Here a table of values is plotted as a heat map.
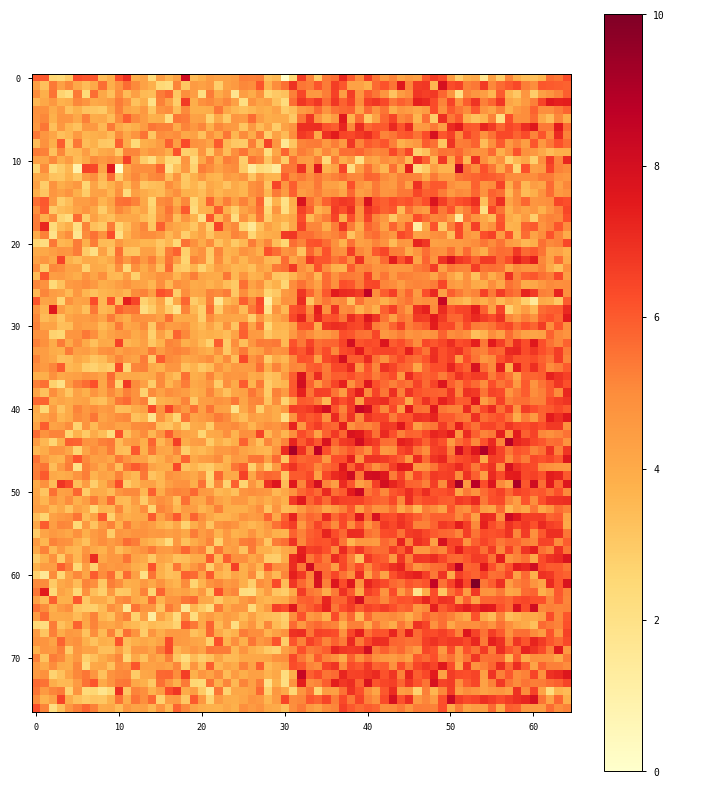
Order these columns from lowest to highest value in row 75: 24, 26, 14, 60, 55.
24, 26, 14, 55, 60
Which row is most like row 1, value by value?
56
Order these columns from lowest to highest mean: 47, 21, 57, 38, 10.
21, 10, 57, 47, 38
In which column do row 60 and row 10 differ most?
39
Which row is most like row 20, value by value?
66
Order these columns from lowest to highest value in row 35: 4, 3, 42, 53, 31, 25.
4, 25, 31, 3, 42, 53
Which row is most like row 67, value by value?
38
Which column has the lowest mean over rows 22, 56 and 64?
18
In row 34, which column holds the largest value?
37
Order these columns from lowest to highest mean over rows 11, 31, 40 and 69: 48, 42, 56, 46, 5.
5, 46, 42, 56, 48
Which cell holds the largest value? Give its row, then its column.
61, 53
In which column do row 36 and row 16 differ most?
54
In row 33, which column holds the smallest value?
23
